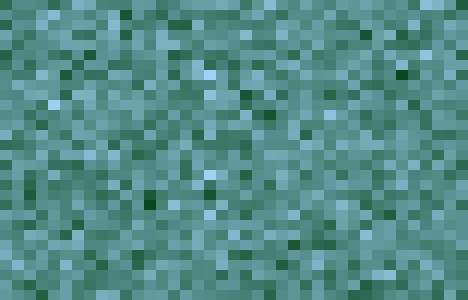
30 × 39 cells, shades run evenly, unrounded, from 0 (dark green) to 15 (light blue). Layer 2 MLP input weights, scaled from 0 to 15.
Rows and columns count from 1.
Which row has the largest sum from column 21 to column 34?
15
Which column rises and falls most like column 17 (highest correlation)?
38
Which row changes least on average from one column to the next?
25
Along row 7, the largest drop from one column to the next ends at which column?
18
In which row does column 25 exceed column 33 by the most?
22
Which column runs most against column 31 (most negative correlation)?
21
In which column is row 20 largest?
27
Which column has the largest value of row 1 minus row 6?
8
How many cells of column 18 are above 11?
5
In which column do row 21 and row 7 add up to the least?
13
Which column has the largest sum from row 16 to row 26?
17
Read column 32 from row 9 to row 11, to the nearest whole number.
4 8 8
